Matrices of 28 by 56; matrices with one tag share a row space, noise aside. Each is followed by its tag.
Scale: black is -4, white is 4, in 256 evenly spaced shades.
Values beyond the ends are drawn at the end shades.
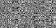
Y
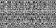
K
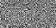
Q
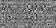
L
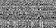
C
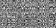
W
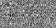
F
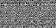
K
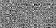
F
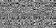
Y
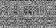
L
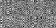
F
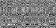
W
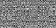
W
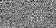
F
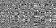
Y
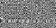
Q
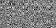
F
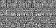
K
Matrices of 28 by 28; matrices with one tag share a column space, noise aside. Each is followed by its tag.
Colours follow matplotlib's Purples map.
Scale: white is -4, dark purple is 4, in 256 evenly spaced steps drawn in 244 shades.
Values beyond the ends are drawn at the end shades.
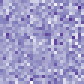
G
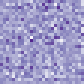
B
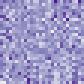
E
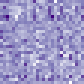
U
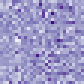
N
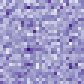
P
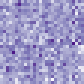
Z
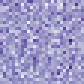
B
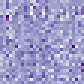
U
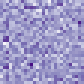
P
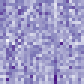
Z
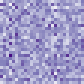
G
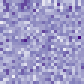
N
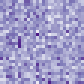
E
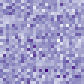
G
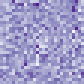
B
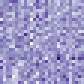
E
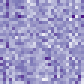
E
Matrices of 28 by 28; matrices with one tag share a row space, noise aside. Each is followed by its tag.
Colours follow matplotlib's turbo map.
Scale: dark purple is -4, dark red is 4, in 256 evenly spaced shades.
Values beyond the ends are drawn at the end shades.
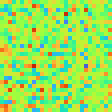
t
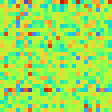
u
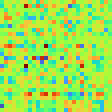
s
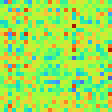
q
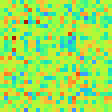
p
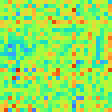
q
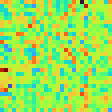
t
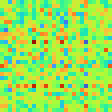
t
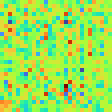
s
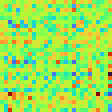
q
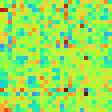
t
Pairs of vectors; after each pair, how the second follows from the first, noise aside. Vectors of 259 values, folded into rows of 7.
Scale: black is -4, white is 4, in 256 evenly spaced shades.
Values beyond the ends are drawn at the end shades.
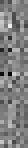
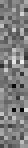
wrapped around.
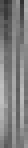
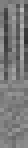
wrapped around, negated, partly zeroed.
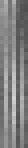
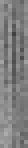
reversed, negated, shrunk.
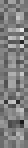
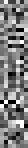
negated, scaled up.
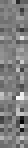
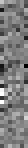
wrapped around, negated.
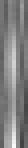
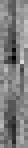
wrapped around, negated.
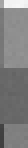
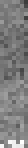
reversed, partly zeroed.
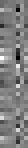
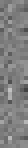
reversed, negated, shrunk.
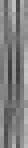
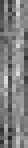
wrapped around.
